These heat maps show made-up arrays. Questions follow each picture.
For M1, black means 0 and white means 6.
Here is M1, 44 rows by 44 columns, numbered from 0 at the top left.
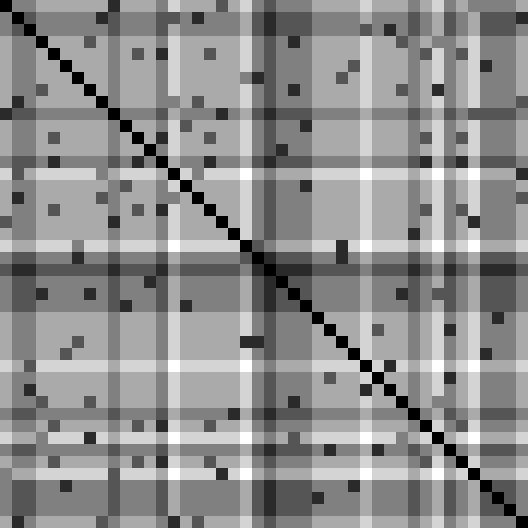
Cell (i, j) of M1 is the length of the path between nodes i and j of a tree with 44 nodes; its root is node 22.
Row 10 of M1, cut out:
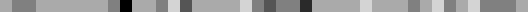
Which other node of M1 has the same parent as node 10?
15
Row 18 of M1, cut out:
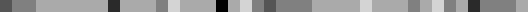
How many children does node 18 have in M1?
1
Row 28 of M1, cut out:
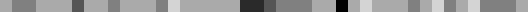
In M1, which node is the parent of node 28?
21
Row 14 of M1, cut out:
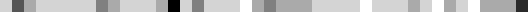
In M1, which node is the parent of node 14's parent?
1
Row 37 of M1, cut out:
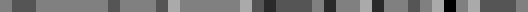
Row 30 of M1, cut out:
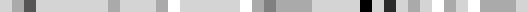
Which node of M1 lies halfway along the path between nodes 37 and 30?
2
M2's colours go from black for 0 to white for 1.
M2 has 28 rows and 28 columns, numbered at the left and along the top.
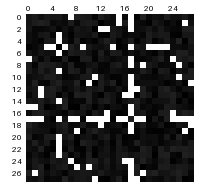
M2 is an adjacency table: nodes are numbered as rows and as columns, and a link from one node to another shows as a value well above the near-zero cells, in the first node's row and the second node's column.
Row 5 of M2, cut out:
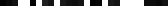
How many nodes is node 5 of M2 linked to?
10
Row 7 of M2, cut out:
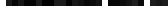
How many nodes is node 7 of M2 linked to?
3
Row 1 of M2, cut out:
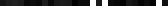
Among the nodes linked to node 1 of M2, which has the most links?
node 17
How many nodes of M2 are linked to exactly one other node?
9
